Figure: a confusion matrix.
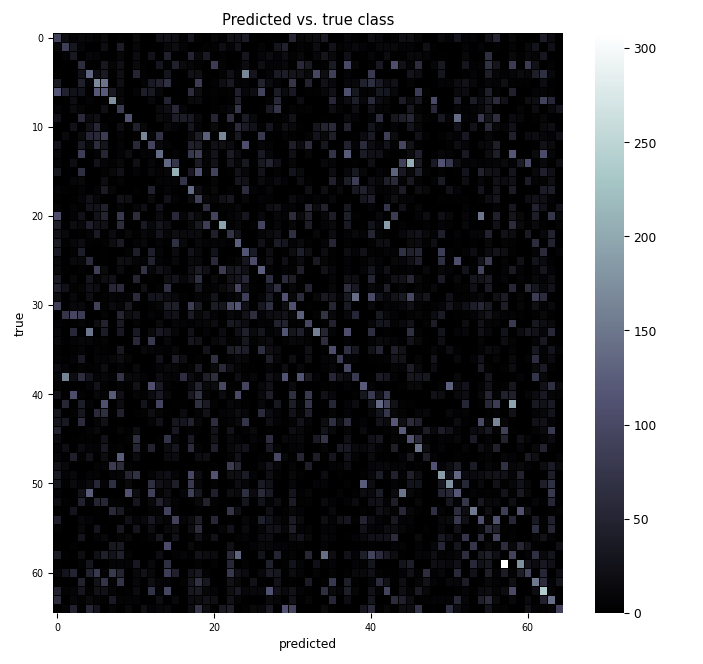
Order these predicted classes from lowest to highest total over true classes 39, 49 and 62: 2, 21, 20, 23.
2, 23, 21, 20
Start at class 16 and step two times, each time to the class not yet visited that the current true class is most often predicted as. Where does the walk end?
1
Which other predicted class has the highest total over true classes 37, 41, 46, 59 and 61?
57
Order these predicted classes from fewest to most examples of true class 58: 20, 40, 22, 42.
20, 42, 22, 40
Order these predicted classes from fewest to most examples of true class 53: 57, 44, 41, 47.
47, 41, 44, 57
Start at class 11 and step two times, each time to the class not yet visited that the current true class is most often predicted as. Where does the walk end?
42
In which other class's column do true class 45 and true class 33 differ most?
4
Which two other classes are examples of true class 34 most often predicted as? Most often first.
12, 10
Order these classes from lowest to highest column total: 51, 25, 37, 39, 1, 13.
25, 1, 39, 13, 51, 37
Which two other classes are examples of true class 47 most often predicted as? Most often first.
8, 28
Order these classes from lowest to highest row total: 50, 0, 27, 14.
0, 27, 50, 14
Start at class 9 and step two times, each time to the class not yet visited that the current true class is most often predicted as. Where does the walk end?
44
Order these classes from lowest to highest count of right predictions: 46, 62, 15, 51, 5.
51, 46, 5, 15, 62
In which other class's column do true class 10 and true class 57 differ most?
14
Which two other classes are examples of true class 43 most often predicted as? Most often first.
56, 54
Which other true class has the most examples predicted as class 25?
31
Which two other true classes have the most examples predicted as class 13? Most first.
41, 11
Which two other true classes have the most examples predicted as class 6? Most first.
5, 41
